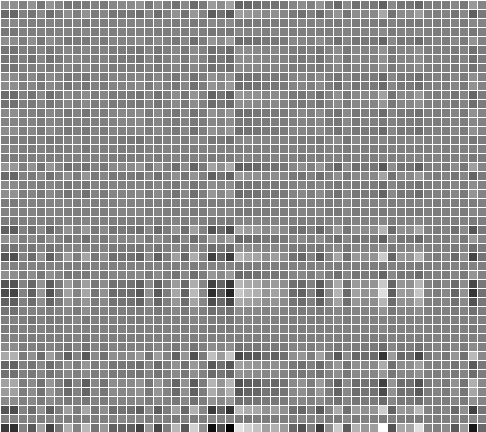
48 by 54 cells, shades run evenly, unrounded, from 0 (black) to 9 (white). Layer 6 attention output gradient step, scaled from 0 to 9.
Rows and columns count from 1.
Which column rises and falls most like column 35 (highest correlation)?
3
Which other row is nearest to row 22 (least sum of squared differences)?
10
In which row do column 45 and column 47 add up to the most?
48
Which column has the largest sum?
43
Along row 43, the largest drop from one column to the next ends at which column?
27
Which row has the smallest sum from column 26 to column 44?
40
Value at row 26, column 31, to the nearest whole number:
5
